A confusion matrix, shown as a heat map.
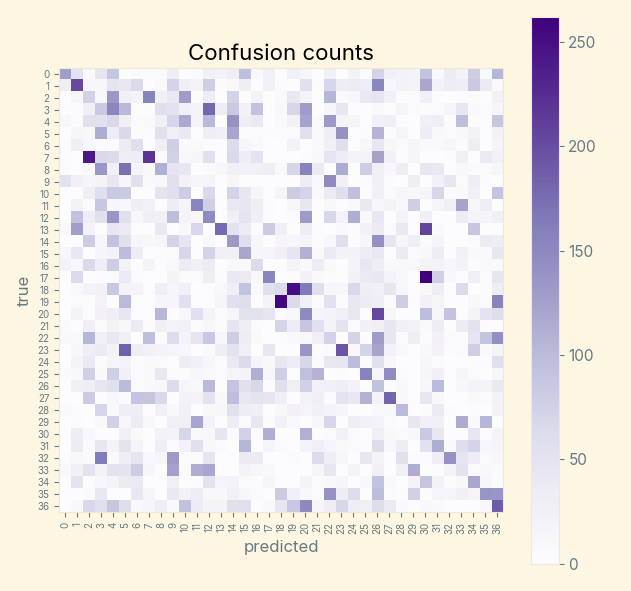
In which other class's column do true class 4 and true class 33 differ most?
14
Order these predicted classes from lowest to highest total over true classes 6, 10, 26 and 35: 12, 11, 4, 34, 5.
11, 34, 4, 12, 5
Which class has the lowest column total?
0
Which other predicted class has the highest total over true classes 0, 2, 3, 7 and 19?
4
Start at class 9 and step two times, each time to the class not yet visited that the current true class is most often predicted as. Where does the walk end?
36
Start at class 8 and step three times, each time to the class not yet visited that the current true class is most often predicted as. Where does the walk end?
20
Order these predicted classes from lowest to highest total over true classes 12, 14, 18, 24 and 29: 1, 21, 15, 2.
21, 1, 2, 15
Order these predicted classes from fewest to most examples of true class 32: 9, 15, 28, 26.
26, 15, 28, 9
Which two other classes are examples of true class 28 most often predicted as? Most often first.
3, 14
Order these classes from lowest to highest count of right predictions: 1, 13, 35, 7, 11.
35, 11, 13, 1, 7
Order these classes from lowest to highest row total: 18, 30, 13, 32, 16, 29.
16, 30, 29, 32, 13, 18
